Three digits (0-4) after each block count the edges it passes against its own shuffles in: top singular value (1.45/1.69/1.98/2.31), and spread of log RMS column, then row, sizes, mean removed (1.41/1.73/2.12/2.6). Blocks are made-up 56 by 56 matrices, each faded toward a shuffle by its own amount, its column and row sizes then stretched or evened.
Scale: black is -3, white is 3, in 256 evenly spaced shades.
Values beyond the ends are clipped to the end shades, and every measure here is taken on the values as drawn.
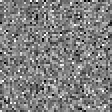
2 1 0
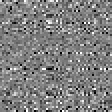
3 2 4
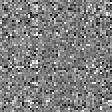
3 1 2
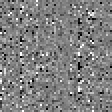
1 4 1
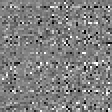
3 3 4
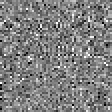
3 2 1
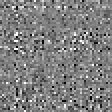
2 3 4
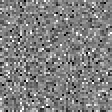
3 0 0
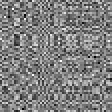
4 0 1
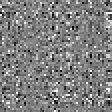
3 3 2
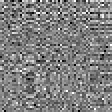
4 1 3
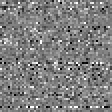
2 0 4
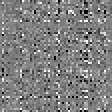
3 4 3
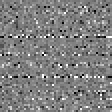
3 0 4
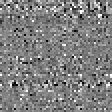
1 2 4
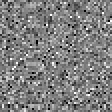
3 0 0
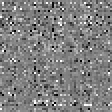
0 3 4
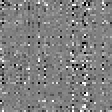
0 4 4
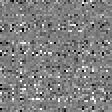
0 2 4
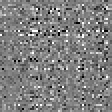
1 3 4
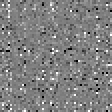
0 3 2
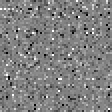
0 1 2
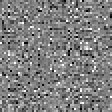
3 1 1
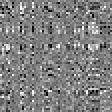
4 4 4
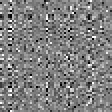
4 4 1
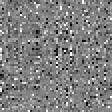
2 3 0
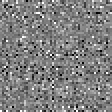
2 1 3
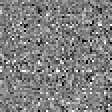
2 3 2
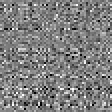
4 0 4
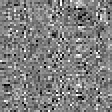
3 3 0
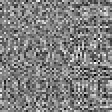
3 3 0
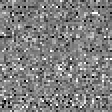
0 0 4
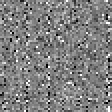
2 3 0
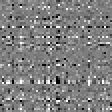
4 3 4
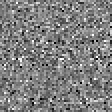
1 0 2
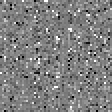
0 3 1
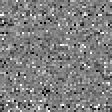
0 0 3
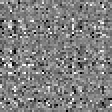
2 1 4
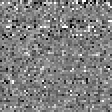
1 0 4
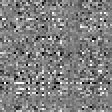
2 3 4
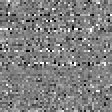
1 1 4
